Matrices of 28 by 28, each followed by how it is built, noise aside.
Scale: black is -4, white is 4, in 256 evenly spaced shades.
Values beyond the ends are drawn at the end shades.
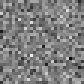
repeating rows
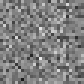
repeating rows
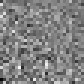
lower triangular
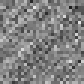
Hankel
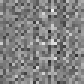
repeating rows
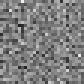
repeating rows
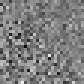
lower triangular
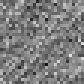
Hankel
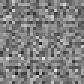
repeating columns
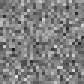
repeating columns
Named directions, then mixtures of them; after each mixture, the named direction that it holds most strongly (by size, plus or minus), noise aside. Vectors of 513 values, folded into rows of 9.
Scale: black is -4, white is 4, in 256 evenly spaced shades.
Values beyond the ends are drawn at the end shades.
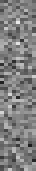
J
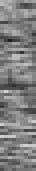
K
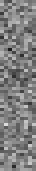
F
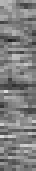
K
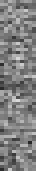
J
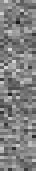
J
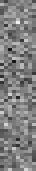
J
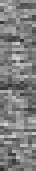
K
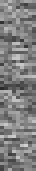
K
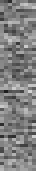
K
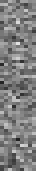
J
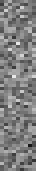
F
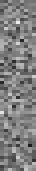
J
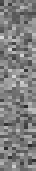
F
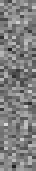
F
